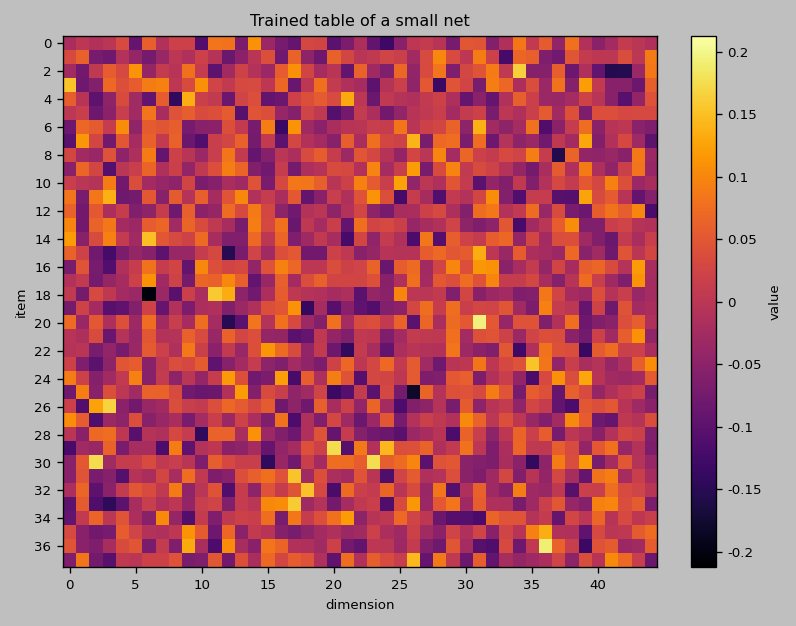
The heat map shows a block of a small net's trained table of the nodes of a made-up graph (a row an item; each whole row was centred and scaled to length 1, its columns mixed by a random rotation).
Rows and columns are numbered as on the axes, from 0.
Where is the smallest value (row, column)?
18, 6
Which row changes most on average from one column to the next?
7
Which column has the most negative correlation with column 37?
35
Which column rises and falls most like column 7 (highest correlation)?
4
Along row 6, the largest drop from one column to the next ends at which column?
16
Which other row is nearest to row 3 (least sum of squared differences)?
14
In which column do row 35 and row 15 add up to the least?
3
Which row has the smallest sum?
19
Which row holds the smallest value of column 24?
0
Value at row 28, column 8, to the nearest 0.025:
0.025
